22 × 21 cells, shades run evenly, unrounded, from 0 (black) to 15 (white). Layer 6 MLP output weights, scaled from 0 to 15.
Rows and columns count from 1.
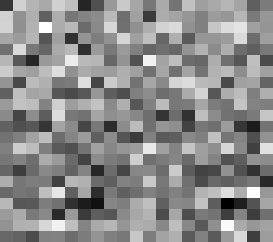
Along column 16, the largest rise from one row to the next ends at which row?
18
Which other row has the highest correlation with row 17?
6
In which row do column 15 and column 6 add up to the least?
4
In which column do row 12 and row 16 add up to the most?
14
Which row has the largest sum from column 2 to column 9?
21
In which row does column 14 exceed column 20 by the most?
16
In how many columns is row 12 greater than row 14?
4
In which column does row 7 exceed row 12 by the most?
20
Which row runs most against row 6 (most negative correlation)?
9
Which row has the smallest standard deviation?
7
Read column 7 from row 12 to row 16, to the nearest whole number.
4 9 7 4 8
